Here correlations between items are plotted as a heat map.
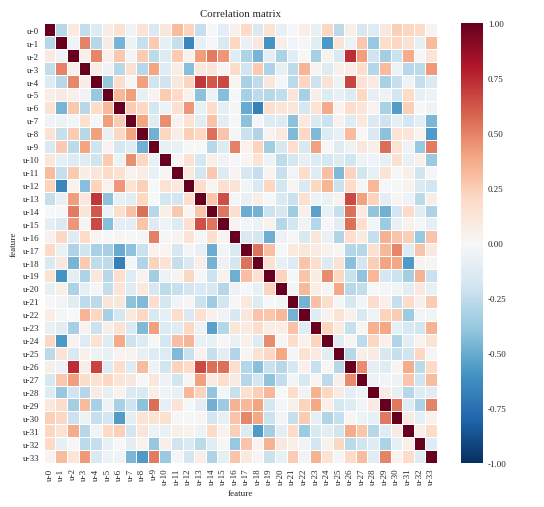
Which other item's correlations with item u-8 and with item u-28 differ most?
u-14
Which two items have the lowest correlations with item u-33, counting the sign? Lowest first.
u-8, u-7
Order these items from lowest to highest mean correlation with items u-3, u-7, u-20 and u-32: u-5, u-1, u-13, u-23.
u-13, u-23, u-5, u-1
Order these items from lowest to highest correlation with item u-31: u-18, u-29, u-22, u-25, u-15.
u-18, u-22, u-25, u-29, u-15
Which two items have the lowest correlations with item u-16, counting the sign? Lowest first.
u-19, u-32
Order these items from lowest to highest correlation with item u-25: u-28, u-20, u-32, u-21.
u-21, u-28, u-32, u-20
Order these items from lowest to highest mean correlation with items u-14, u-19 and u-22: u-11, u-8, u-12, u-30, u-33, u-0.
u-33, u-30, u-12, u-0, u-11, u-8
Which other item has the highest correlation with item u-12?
u-6
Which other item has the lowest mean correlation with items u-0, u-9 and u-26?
u-25
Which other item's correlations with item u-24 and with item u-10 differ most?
u-7
